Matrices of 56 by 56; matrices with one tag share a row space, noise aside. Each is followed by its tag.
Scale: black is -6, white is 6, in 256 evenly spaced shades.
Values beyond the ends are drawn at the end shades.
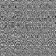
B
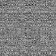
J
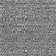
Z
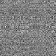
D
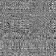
D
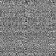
Z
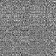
D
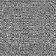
D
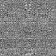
J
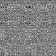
J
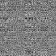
J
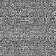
D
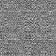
J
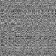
B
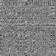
Z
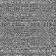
D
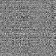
D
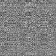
J
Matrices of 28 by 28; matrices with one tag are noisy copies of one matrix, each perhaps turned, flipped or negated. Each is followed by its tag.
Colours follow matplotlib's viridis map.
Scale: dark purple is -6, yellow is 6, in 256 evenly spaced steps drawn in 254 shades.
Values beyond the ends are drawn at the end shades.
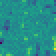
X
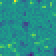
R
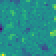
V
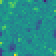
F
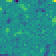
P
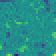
P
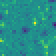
R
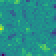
V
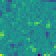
P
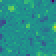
V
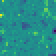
R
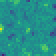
V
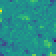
F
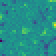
R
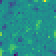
F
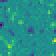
R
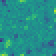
F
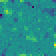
F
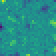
V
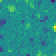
V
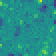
F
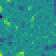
P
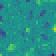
V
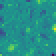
V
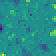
V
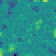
F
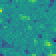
F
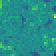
P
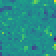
P
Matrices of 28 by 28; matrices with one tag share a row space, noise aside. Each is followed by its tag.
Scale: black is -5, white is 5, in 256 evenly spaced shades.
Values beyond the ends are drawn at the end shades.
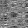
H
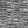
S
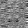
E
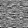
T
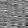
H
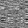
E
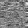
E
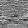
S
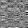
E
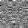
T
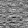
T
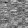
H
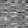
H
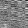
H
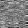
E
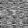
T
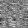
T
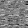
E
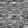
T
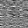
T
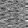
E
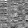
H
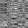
H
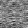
T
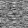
T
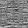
S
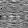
T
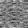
T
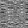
E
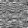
T
